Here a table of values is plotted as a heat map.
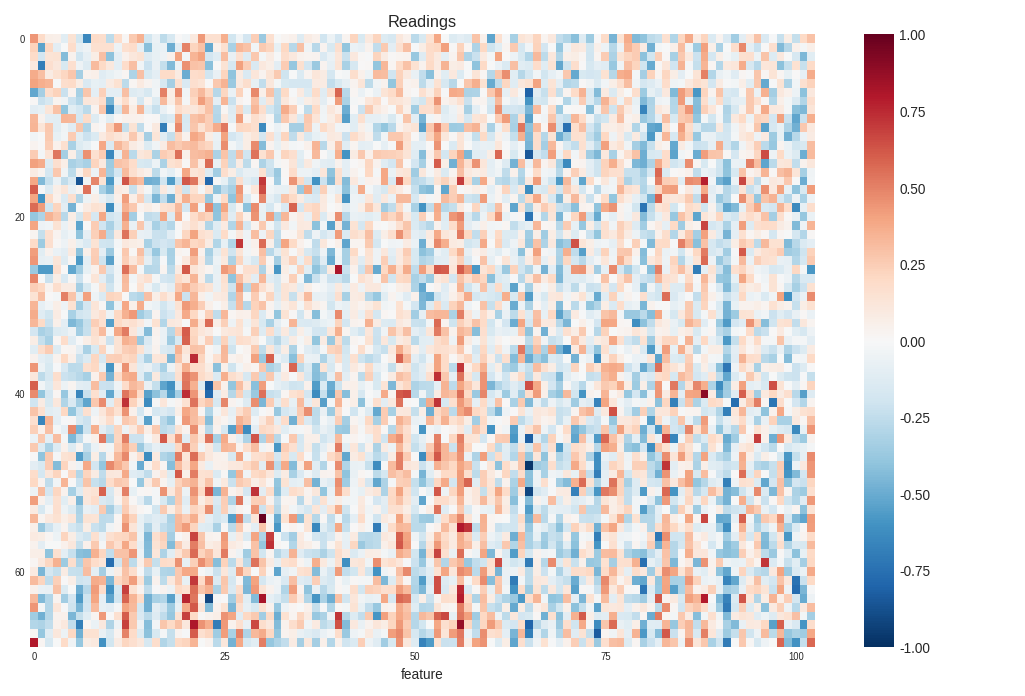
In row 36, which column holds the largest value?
21
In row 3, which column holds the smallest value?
1
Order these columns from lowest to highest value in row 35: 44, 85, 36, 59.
36, 44, 59, 85
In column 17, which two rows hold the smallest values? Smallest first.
10, 39
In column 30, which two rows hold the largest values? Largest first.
54, 63
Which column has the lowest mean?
91
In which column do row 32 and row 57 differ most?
31
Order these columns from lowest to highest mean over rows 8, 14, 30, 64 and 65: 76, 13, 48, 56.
76, 13, 48, 56
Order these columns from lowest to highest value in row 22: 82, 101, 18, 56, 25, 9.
101, 18, 82, 25, 9, 56
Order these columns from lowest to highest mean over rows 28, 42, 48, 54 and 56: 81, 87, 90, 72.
90, 81, 87, 72
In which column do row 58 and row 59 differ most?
96
